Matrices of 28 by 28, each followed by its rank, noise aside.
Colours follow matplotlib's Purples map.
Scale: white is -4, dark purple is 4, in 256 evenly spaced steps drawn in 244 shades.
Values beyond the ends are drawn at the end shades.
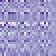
two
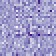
five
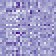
three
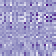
two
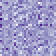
four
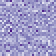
four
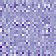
four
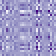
two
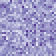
six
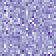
six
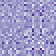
three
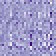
two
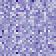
five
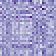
two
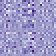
three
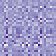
two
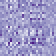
four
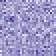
five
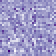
four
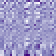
two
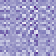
two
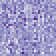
six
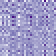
three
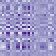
two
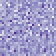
six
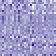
three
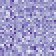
six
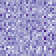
four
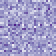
six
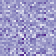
three
